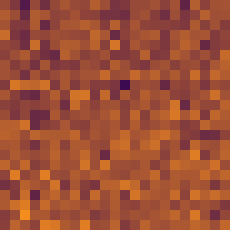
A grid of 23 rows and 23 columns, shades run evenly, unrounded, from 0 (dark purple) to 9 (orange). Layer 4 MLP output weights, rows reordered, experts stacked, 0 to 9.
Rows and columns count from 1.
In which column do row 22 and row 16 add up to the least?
11
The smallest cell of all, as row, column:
9, 13
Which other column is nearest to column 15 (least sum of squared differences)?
8
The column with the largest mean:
20
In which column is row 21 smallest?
23
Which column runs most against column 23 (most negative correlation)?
4
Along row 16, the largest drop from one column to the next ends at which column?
21
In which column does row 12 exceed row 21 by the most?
18
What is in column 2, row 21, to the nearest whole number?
7
